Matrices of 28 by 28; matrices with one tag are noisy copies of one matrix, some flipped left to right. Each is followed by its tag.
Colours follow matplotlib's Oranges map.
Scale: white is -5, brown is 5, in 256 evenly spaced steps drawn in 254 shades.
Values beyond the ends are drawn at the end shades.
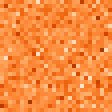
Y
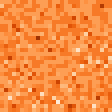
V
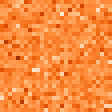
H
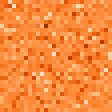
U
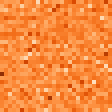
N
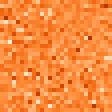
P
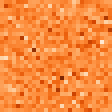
P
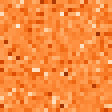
H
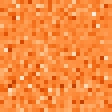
Y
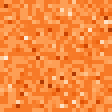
P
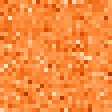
N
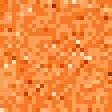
N
